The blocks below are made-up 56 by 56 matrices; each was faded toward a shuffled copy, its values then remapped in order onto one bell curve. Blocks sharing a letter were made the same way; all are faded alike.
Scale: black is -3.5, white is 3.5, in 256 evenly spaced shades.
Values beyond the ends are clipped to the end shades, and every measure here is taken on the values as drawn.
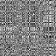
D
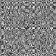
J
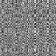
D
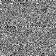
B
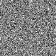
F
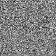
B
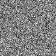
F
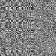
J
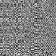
J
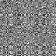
J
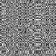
D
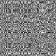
J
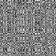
J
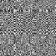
J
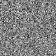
B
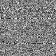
B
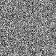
F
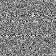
B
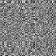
J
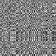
D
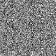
F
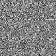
B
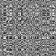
D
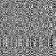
J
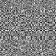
J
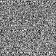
B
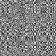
D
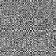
J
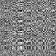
D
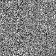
F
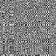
J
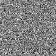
B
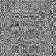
J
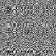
J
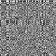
J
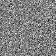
F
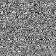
B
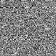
B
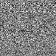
B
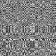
J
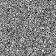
F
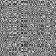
J
